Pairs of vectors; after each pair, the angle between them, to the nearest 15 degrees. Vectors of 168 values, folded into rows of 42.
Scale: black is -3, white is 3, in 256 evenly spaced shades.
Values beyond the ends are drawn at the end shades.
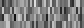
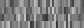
45 degrees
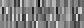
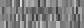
45 degrees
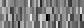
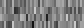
105 degrees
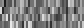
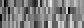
75 degrees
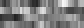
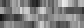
15 degrees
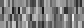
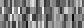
165 degrees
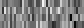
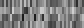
75 degrees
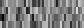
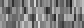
90 degrees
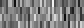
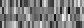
120 degrees
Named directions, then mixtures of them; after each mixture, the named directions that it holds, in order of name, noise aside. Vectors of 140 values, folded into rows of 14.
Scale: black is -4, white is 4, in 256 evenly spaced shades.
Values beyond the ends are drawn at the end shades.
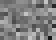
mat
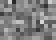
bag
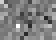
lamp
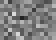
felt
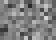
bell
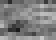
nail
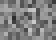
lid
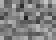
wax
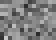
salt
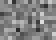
bag.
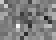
lamp.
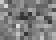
felt, lamp.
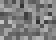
bag, lid, wax.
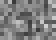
bag, lamp, mat.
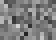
lamp, lid, mat.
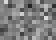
bell.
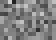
bag, salt.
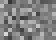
felt, lid.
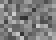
felt.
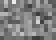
bag, nail, wax.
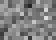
bell, lid, salt.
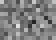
lamp, lid.
